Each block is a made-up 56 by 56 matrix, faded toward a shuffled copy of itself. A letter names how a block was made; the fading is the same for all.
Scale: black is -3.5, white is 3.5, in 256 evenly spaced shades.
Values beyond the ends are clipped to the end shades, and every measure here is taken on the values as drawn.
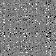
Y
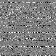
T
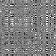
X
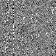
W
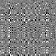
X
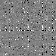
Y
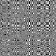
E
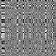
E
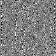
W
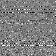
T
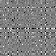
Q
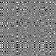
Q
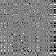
Q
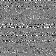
T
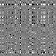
Q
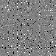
Y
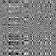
Q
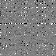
Y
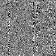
W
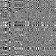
Q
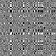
E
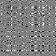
Q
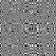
Q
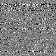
T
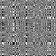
E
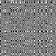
E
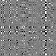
Q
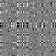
E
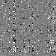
Y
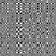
E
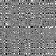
X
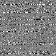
T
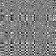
E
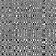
X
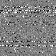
T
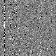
W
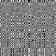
E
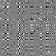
Q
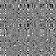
X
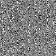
W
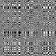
E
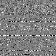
T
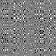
X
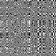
E
